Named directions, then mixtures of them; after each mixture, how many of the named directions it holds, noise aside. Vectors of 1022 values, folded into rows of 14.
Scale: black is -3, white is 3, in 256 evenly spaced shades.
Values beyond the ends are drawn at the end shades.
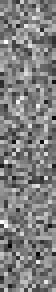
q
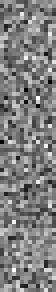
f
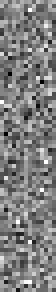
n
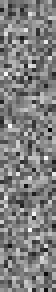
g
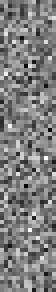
one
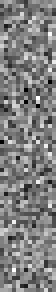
one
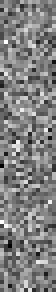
two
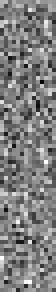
one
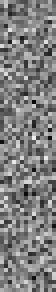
two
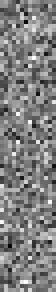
four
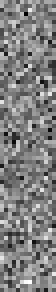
three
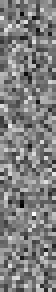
three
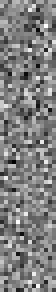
three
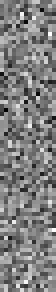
three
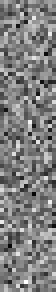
four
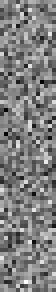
four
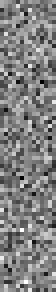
four
